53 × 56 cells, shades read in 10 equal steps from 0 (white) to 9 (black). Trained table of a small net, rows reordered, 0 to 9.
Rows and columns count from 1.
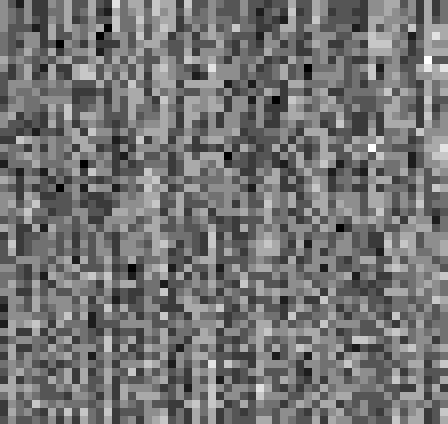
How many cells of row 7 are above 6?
7
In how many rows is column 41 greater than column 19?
20
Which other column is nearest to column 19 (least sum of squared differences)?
53
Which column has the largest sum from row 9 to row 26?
32
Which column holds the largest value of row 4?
14
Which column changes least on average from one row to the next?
54
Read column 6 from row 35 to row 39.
8 6 6 5 6
